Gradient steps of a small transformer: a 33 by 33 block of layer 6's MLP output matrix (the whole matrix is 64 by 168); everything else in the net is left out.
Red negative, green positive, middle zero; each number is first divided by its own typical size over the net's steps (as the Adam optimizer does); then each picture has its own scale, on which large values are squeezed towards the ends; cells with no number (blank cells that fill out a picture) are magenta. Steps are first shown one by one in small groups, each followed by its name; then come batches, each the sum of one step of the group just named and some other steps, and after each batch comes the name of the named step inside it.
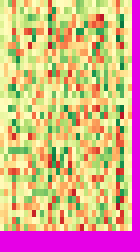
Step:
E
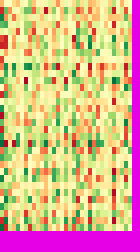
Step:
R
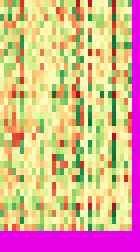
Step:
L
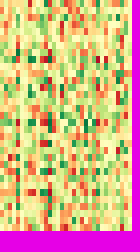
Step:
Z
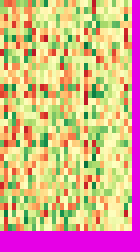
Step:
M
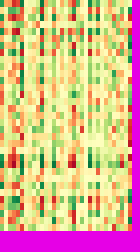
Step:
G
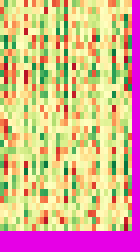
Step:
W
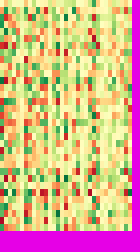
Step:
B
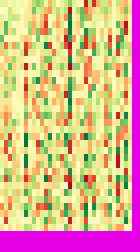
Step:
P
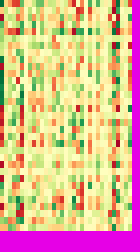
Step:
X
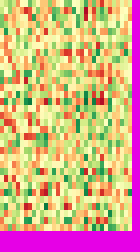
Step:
B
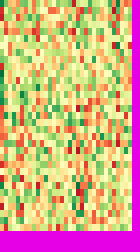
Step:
X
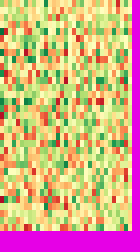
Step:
Z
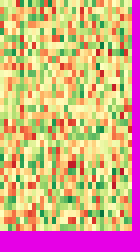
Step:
G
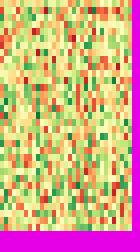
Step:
R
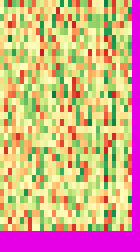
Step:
L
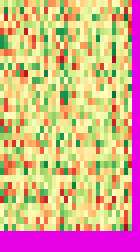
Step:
W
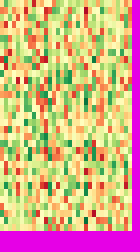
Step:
W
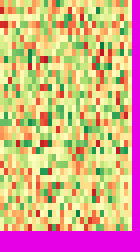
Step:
Z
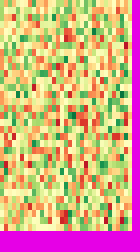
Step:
E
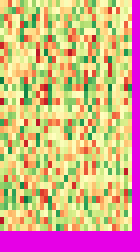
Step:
B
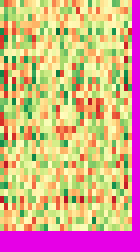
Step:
W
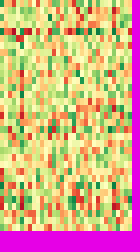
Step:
E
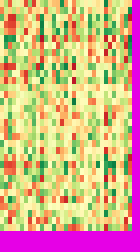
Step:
W
